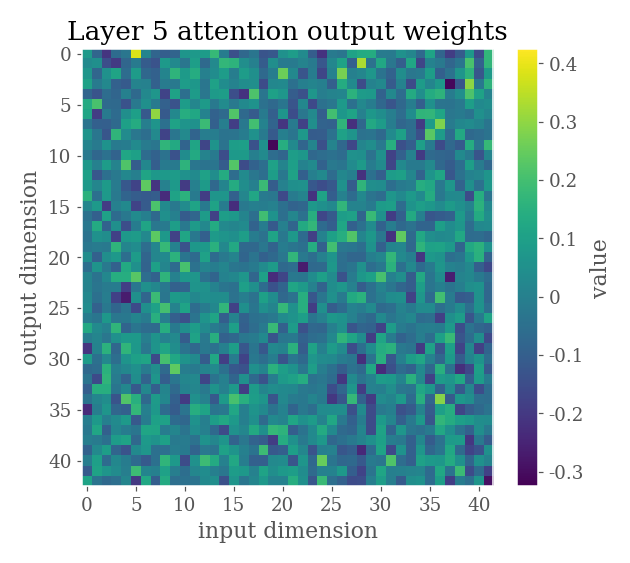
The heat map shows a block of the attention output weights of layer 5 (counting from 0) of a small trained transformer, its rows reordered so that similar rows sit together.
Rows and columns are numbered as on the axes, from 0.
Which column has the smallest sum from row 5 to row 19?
24
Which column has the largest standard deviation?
5
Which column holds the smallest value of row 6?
1
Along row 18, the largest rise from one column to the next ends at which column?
32
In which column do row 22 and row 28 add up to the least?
19
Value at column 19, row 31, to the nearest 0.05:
0.15
